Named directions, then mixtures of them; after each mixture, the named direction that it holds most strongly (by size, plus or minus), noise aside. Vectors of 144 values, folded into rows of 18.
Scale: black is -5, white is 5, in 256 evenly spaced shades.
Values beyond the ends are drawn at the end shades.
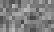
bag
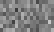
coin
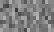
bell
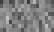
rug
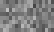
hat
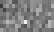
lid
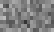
lid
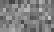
bag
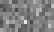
lid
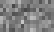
bag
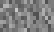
bell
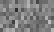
coin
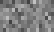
rug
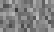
bell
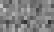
lid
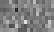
lid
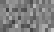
hat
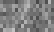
coin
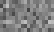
lid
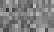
hat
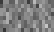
rug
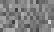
coin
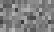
bag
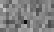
lid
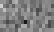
lid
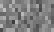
coin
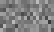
coin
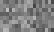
hat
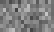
bag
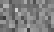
bell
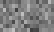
coin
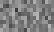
bell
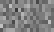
coin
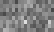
hat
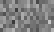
coin
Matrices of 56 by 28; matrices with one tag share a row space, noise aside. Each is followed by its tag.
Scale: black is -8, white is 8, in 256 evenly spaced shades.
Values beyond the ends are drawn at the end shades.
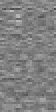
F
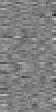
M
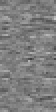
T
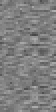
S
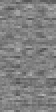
F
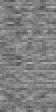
F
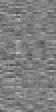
F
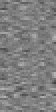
M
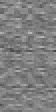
F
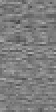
F
